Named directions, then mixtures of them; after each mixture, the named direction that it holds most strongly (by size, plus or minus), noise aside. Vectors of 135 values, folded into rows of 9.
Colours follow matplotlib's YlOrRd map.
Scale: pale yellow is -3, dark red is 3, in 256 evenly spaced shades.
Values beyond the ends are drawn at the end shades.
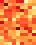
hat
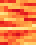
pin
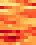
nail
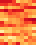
nail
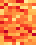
hat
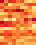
pin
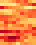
nail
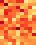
hat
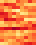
pin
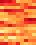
nail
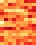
pin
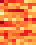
pin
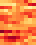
nail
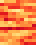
pin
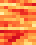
pin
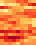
nail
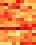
pin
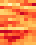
nail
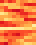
pin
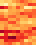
nail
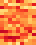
nail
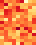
hat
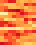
pin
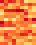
pin
